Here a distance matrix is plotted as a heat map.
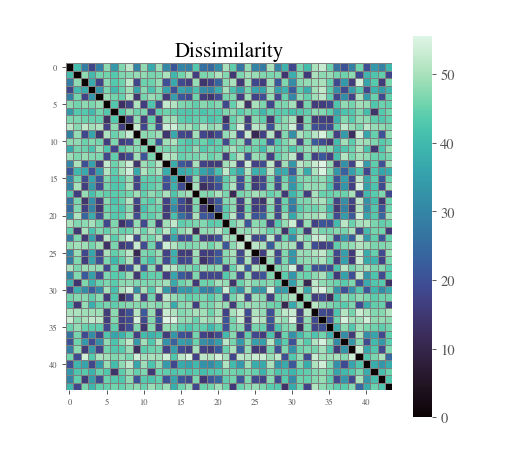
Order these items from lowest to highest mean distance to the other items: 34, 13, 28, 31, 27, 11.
28, 13, 31, 27, 34, 11
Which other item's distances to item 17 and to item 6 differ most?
22
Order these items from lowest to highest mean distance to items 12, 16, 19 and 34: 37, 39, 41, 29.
37, 41, 29, 39
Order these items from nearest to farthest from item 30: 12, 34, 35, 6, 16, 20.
16, 20, 6, 35, 12, 34
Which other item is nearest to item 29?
32
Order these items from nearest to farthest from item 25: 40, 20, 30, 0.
20, 0, 30, 40
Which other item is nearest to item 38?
9
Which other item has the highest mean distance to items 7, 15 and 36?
39
